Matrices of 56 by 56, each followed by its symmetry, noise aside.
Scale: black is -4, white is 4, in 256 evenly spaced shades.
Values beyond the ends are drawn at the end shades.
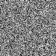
antisymmetric.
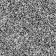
symmetric across the other diagonal.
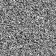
antisymmetric.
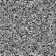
mirrored top to bottom.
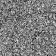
symmetric.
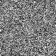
same after a half turn.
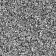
antisymmetric.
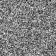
no symmetry.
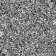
same after a half turn.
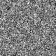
symmetric.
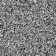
symmetric.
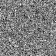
symmetric across the other diagonal.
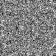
mirrored top to bottom.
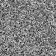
symmetric across the other diagonal.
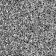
mirrored top to bottom.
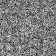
symmetric across the other diagonal.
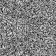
mirrored top to bottom.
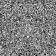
mirrored left to right.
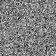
symmetric.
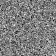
symmetric.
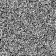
antisymmetric.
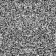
mirrored left to right.
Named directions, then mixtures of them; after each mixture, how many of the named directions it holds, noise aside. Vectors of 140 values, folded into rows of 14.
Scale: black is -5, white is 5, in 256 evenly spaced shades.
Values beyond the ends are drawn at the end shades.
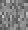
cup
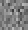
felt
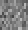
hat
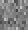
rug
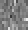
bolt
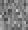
four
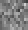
four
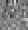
four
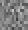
one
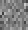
four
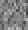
four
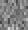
two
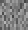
three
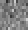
four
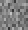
two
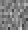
three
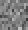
three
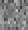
one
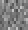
three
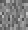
one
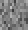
four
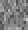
four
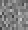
three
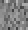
four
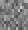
four
